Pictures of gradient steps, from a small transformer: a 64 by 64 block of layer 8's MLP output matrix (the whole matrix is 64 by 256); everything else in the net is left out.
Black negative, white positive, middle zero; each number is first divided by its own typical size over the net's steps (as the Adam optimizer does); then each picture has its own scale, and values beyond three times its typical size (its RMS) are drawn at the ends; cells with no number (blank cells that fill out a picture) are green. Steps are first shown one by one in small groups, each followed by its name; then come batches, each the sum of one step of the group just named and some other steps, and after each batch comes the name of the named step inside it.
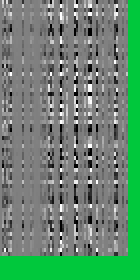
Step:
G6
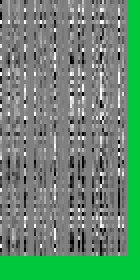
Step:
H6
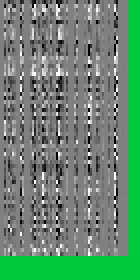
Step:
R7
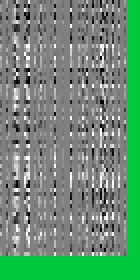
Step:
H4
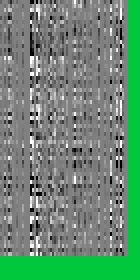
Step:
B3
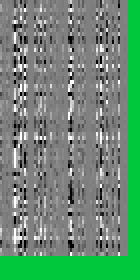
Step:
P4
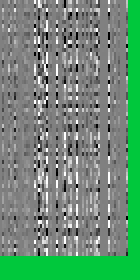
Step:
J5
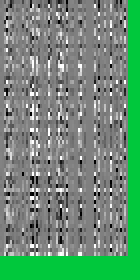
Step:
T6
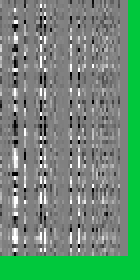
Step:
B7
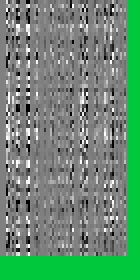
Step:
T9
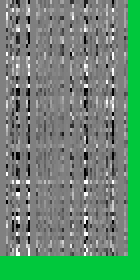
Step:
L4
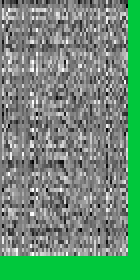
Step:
T6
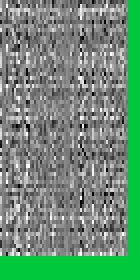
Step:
H4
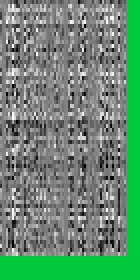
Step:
H6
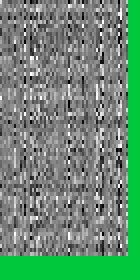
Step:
B3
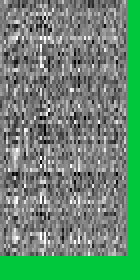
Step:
B7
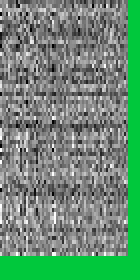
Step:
G6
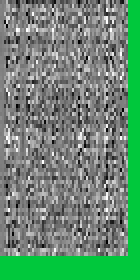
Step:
T9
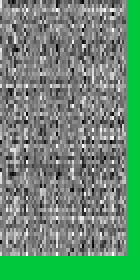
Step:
R7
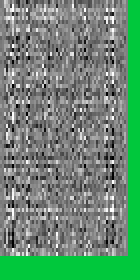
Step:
T9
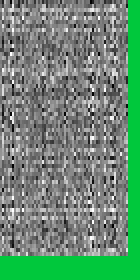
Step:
R7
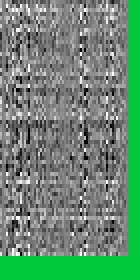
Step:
L4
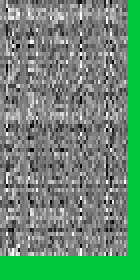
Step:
G6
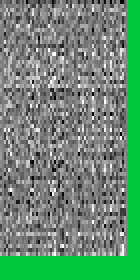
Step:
T9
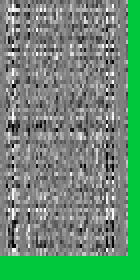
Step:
H4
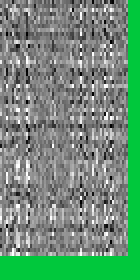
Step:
H4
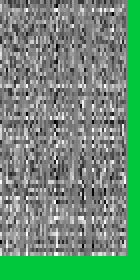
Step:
H4
